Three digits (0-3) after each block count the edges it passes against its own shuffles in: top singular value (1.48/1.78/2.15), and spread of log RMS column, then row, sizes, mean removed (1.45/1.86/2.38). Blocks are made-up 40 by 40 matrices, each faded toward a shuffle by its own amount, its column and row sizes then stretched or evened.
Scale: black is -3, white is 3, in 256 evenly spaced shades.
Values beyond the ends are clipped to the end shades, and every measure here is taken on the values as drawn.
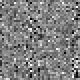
1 2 0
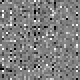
0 3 1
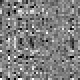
2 3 1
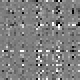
1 3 3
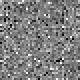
1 1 0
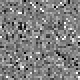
1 0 1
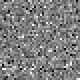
0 0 0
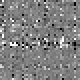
0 3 3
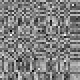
3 0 0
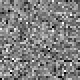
1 0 0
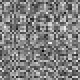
3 0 2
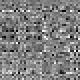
3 1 3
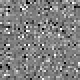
1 1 2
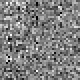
1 2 0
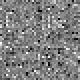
1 1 0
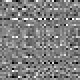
3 1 3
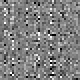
1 3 1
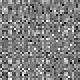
3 0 1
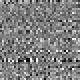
2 0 3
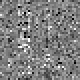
0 2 0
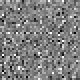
1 2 1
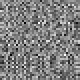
3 0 2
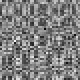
3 0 2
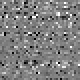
1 1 3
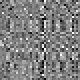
3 3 0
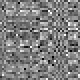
3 0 1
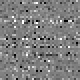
1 1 3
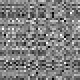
3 1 1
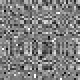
3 0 1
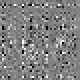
2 3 3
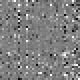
0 3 2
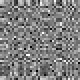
3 0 2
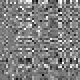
3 2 2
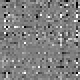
0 2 3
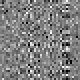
3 3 0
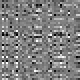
3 3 3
